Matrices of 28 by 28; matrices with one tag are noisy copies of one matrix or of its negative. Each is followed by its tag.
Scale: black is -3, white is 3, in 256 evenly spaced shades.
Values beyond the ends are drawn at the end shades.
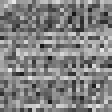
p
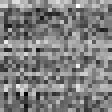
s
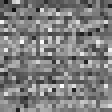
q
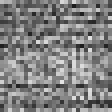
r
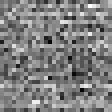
r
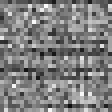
p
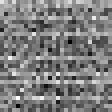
q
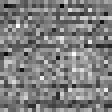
r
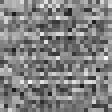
q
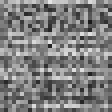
p
